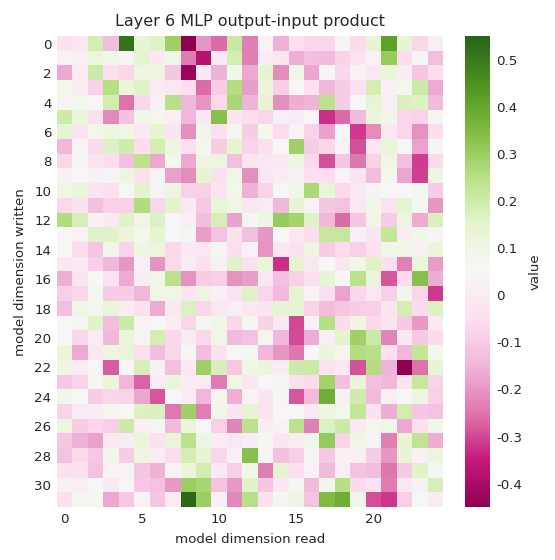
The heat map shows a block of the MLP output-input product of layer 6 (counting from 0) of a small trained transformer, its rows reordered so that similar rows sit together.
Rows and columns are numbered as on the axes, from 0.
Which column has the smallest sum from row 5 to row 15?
19
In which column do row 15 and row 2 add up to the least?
14
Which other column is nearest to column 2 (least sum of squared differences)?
1
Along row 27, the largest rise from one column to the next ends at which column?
22
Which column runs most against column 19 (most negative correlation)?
15
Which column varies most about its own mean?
8
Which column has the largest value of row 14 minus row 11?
24
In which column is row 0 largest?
4
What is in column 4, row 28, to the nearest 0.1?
-0.1
